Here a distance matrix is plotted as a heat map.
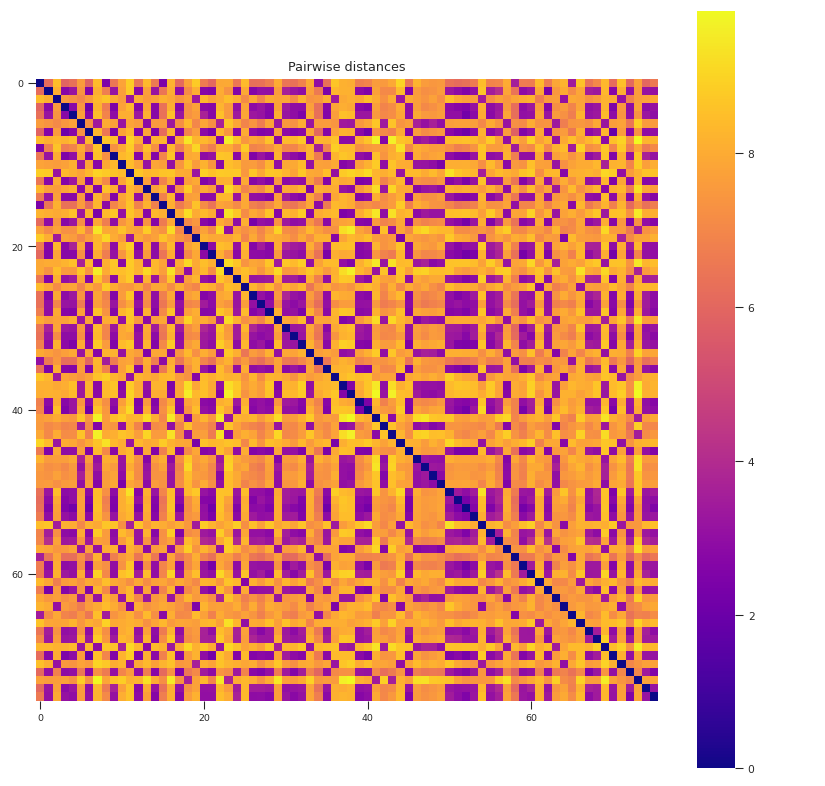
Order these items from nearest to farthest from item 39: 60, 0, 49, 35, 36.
35, 60, 0, 49, 36
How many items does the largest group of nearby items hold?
36
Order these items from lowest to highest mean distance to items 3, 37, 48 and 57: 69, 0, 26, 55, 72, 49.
49, 69, 72, 26, 55, 0
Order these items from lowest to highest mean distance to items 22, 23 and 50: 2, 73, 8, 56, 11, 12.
12, 56, 73, 8, 2, 11
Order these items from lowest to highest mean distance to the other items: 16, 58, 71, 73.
58, 16, 71, 73
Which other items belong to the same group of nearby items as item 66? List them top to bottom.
25, 61
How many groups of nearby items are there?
6
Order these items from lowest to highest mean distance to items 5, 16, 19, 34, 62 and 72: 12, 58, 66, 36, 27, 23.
27, 12, 58, 36, 66, 23
